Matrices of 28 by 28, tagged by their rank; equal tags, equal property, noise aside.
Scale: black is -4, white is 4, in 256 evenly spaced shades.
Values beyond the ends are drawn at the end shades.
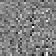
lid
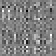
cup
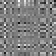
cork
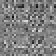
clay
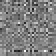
cup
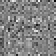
lid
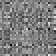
cup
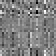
cork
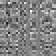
clay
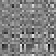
cork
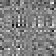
clay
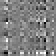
cork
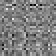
cup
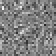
lid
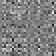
cup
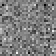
lid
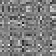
cup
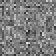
lid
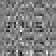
cup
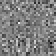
lid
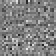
lid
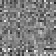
lid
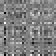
cup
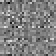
lid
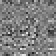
clay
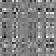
cork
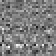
clay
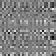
cup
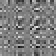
cork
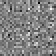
lid
